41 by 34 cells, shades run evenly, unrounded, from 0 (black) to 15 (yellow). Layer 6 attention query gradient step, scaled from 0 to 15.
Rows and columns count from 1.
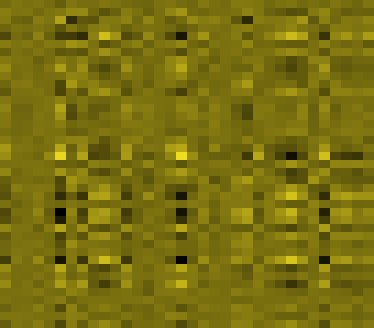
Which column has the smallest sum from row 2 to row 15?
7
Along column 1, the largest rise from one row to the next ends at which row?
34
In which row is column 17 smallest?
33
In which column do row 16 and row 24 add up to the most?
27
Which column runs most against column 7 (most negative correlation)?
14
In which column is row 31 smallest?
6
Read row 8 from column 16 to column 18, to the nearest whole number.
9 10 8
